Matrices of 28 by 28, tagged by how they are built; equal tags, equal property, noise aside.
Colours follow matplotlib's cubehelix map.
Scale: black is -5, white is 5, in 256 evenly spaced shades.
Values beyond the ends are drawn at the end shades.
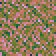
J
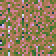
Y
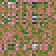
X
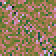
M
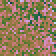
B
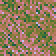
J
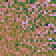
B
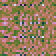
X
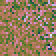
B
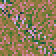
M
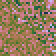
B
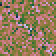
M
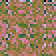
X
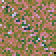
M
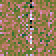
Y
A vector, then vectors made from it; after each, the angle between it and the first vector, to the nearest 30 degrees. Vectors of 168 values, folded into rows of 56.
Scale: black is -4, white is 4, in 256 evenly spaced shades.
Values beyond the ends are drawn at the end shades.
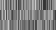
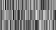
60 degrees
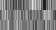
30 degrees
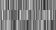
60 degrees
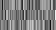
120 degrees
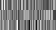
60 degrees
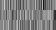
30 degrees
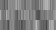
120 degrees
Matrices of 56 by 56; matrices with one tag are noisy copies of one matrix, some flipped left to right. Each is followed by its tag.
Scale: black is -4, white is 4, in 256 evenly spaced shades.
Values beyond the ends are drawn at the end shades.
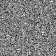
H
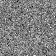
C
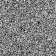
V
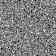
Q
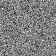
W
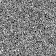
Q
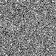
V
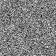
C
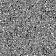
C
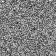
V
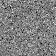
W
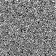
V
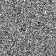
V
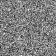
C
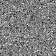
Q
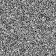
Q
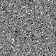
H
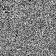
H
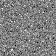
W
